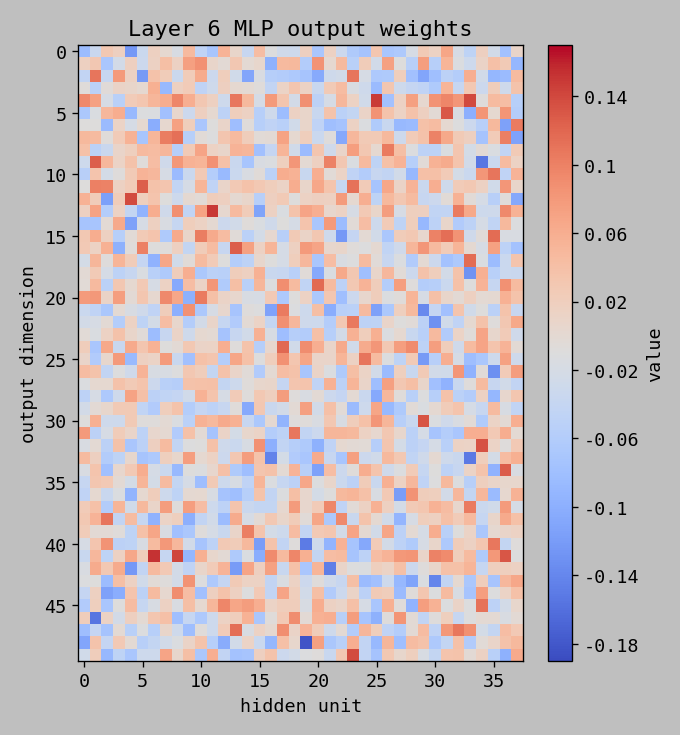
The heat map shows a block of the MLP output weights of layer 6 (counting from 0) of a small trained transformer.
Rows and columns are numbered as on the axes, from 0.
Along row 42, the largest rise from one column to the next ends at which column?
14
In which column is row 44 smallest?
2
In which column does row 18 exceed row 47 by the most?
9
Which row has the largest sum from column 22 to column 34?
4
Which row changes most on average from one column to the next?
41
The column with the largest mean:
36
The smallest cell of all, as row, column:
48, 19
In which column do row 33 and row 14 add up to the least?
33
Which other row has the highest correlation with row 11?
39
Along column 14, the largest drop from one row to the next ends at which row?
34
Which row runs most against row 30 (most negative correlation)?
21
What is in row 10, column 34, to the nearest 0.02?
0.08
